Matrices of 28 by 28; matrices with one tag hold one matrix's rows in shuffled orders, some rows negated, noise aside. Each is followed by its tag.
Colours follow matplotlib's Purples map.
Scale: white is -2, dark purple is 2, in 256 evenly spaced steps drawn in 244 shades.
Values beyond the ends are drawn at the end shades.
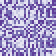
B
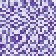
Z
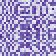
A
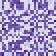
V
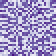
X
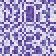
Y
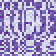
Y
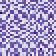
Z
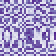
Y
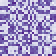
X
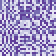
A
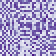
A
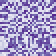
X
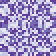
X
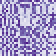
A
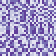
Z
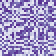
V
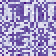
V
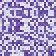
V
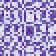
Y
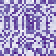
Y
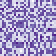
B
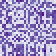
B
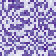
V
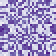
X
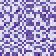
Y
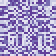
X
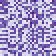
X
